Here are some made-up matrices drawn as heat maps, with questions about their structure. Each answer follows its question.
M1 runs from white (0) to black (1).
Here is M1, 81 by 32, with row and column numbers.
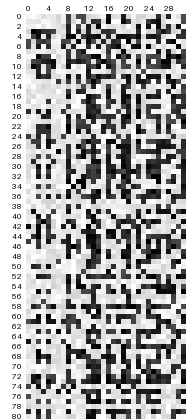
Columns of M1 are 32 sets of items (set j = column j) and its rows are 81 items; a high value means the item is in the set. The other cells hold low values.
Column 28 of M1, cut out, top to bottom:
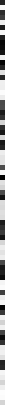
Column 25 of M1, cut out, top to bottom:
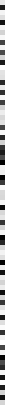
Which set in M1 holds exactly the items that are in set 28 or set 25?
26
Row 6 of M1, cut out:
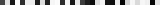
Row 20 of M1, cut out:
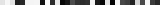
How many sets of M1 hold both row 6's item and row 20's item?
8
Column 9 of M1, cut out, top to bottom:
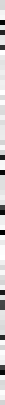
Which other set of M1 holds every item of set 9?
2
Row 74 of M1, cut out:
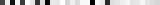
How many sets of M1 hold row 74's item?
7
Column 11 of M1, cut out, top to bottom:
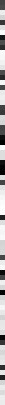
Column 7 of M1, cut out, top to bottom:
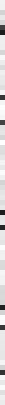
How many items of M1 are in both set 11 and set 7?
0
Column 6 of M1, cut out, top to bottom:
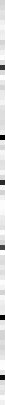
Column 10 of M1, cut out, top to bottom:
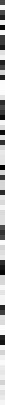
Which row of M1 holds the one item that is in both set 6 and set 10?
13
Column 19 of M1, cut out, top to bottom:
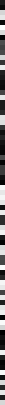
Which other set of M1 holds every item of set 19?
31
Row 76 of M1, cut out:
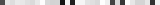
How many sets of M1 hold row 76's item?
6
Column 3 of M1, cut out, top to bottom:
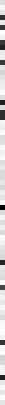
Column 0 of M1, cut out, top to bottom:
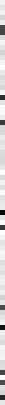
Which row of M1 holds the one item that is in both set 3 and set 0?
5
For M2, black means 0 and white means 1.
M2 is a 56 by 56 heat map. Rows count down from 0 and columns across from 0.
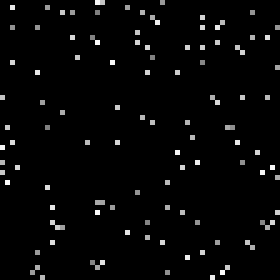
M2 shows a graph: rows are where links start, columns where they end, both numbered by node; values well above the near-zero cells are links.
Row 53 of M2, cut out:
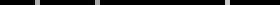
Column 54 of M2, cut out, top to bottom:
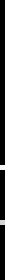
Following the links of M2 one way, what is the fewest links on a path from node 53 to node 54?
5
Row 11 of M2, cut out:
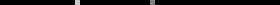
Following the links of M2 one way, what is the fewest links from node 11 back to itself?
8
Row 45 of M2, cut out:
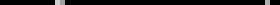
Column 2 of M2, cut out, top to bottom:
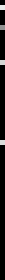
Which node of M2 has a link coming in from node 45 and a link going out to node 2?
node 12
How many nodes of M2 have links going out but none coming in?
7
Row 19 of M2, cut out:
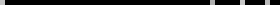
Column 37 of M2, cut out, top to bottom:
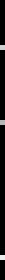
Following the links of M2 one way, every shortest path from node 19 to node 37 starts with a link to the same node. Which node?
node 42
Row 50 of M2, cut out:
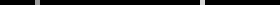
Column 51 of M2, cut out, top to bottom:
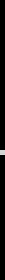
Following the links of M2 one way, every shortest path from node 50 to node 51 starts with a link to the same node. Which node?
node 7
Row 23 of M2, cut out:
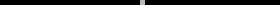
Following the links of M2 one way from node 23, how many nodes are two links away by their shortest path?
3
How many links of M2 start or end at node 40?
7
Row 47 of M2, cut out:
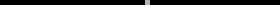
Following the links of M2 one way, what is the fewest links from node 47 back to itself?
8
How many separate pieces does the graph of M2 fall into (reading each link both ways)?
3
